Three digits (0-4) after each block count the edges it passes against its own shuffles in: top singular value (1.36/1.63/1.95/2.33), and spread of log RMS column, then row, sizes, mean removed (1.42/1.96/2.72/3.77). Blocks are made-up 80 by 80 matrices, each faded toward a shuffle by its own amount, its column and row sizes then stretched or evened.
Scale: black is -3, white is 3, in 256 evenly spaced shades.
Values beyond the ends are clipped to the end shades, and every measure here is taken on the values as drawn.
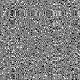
4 1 0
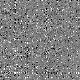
2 2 1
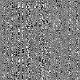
2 4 2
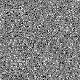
2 0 1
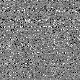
0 0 3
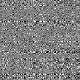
4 1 3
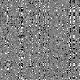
4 3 0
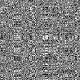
4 2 1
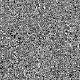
1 2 1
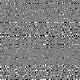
3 2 4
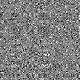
3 0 0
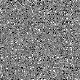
1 2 2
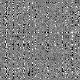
3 4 2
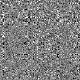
3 2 2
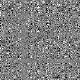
1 3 3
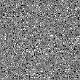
1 1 2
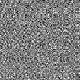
4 0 0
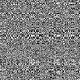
4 1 3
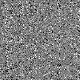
1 2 0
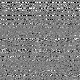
3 0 4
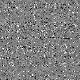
1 1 2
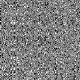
3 2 0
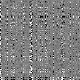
4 4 2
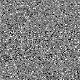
2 0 2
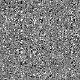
2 2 1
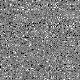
2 0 2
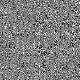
0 3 1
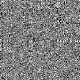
2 2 0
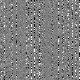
1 4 0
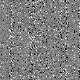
1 3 1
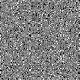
3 1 0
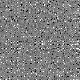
3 1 2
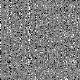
1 3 0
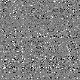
1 1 3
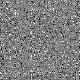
1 2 1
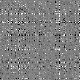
4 3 3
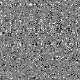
2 1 2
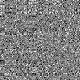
3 0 1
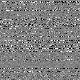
0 0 4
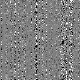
1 4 0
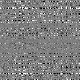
3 2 4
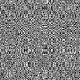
4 2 1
